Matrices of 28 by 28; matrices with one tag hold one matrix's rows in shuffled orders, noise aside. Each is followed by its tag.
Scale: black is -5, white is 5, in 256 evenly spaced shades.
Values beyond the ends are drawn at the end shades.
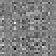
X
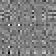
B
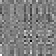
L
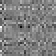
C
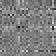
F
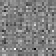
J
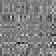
F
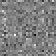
J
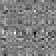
J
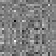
X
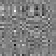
X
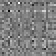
B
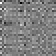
C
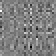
L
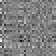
C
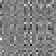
L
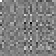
L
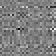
F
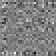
J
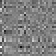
C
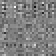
J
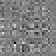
X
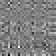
B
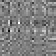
B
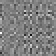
L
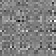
F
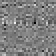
J
